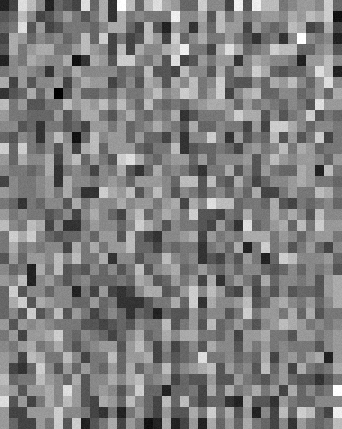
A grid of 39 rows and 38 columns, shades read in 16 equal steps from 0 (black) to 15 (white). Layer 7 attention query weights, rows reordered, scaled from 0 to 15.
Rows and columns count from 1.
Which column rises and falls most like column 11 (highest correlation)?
31
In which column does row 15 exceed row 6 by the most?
9
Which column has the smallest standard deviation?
35
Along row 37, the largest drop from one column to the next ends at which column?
2
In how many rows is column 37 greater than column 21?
24
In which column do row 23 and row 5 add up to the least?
28
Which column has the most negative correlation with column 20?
13
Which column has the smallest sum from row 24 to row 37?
14
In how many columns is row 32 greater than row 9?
18
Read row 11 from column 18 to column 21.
8 7 10 3
